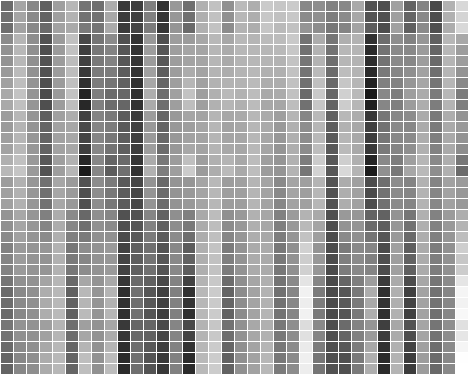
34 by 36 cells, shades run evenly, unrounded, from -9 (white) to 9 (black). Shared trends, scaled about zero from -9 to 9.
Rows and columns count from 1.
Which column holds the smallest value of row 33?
36
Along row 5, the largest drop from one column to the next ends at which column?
12
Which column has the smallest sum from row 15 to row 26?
17
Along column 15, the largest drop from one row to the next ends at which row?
4
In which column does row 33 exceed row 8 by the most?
15
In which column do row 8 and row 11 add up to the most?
29
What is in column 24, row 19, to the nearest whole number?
-2
